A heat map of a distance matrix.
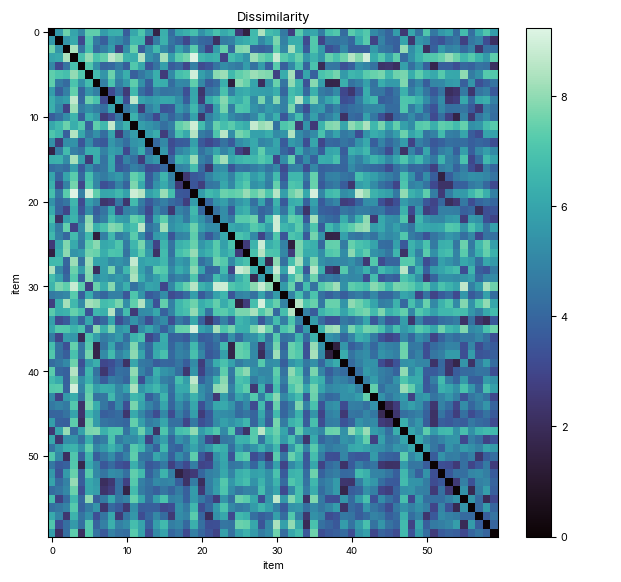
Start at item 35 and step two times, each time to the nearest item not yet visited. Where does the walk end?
33
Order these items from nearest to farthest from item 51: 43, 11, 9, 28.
9, 43, 28, 11
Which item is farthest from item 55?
30
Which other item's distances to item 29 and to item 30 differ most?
27
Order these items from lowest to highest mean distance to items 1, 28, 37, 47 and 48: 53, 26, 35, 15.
53, 26, 15, 35
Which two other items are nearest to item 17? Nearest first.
52, 18
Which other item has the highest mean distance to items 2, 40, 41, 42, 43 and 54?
3
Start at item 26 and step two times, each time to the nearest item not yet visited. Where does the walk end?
14
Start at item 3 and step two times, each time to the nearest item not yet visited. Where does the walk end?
36
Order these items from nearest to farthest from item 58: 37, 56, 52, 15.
37, 52, 56, 15
